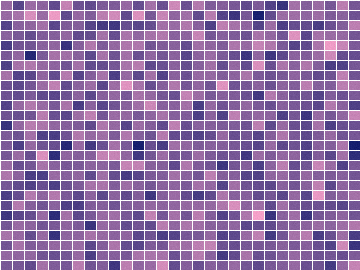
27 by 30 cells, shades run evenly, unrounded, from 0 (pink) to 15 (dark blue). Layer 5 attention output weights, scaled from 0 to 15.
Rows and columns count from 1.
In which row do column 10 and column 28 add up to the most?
27
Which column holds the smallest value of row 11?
13
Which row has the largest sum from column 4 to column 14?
15
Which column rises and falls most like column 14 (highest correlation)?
30
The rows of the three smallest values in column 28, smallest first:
5, 6, 11
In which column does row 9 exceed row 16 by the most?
9
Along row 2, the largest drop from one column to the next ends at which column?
12
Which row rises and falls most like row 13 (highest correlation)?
7
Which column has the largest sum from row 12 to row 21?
26
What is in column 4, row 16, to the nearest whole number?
2
